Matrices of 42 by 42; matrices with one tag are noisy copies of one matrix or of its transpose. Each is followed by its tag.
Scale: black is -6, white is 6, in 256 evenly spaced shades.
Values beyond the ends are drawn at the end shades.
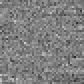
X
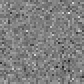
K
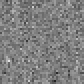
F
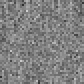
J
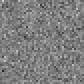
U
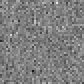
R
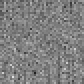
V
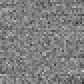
X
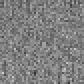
V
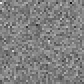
U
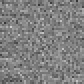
J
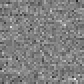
J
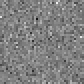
R
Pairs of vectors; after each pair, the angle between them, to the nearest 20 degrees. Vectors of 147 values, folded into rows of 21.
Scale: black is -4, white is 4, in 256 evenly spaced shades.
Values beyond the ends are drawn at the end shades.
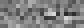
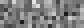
60 degrees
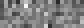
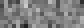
40 degrees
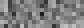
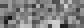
100 degrees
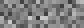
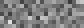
20 degrees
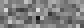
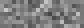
60 degrees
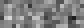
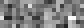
160 degrees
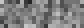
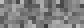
40 degrees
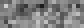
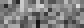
140 degrees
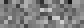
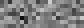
80 degrees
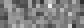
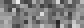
120 degrees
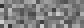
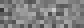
140 degrees
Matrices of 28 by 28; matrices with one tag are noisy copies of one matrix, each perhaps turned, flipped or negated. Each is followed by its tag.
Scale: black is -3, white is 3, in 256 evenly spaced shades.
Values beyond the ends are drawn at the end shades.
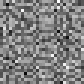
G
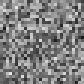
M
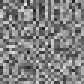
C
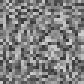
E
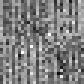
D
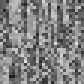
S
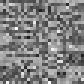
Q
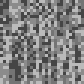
S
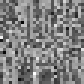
Q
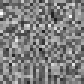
C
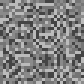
G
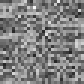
Q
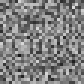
G
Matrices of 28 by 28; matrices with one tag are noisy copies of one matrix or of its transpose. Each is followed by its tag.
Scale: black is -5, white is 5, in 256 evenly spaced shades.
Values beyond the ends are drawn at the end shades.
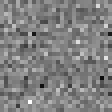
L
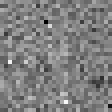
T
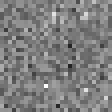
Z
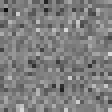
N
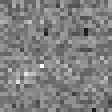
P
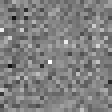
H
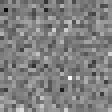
N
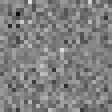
H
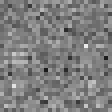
Z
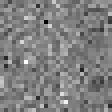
T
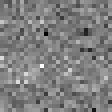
P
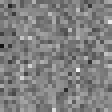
N
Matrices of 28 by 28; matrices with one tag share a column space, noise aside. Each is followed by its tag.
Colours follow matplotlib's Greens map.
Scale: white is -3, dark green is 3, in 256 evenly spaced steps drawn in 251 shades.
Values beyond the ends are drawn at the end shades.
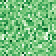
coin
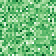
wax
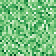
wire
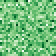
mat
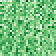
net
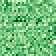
wax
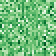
net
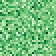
coin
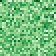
mat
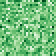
net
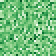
coin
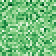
mat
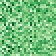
wax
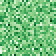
wax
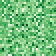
wax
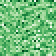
mat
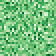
coin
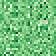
coin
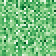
net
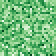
wire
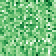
net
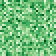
net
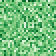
mat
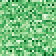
mat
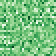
wax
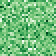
wax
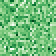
wax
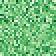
wax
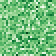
coin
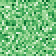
coin
